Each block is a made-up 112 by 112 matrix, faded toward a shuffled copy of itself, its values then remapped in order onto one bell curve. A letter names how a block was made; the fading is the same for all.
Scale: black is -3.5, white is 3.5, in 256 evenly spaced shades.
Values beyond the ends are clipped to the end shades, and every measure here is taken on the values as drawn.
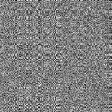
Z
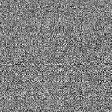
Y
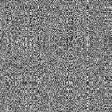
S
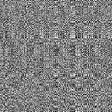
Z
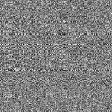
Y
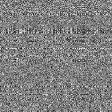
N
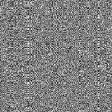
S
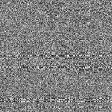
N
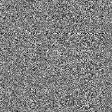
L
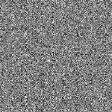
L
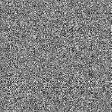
L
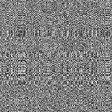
Z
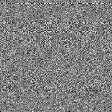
N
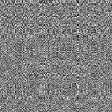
Z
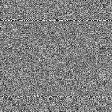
N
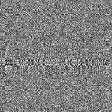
N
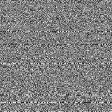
N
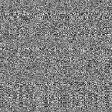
N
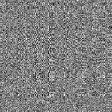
S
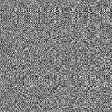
Z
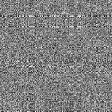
Y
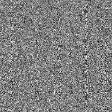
L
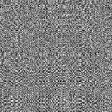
Z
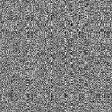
S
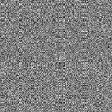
Z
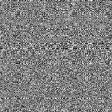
Y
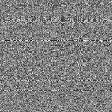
N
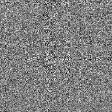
L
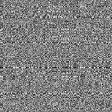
Y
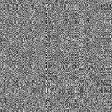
S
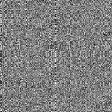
S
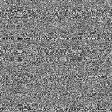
N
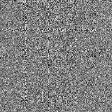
L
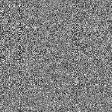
L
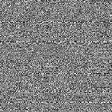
N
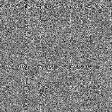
L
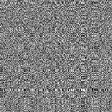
Z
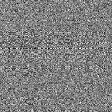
N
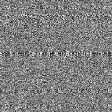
N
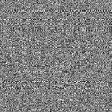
N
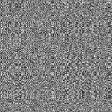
Z
